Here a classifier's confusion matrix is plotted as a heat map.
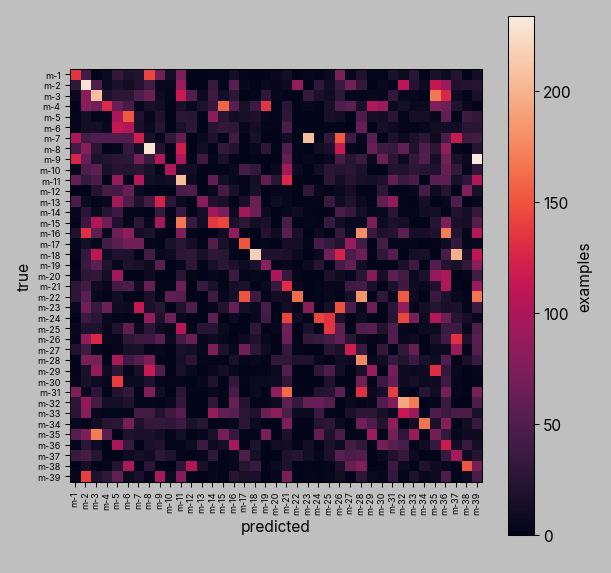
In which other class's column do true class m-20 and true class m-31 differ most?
m-21
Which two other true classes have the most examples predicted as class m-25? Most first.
m-24, m-18
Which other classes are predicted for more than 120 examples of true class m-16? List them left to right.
m-2, m-28, m-36
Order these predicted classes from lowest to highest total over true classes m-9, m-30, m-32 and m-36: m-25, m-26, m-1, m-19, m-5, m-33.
m-19, m-26, m-25, m-1, m-33, m-5
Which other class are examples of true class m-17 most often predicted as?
m-27
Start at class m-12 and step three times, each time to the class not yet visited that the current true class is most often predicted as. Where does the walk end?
m-5
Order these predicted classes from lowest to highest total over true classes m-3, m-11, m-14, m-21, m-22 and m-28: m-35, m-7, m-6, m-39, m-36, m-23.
m-23, m-6, m-7, m-35, m-36, m-39
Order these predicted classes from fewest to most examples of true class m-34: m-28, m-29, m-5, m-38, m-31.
m-38, m-5, m-29, m-28, m-31
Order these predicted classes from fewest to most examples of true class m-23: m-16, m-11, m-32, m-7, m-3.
m-11, m-3, m-16, m-32, m-7
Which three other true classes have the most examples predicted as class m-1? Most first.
m-9, m-7, m-31
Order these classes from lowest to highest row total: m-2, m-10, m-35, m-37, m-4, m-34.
m-37, m-10, m-34, m-35, m-2, m-4
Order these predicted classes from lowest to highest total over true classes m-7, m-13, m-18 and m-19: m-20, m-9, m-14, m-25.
m-20, m-14, m-25, m-9
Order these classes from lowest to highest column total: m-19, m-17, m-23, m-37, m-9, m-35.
m-23, m-19, m-17, m-9, m-37, m-35
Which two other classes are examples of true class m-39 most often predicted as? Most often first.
m-2, m-9
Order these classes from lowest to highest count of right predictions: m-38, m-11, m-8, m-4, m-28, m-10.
m-10, m-4, m-38, m-28, m-11, m-8
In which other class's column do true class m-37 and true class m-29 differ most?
m-35
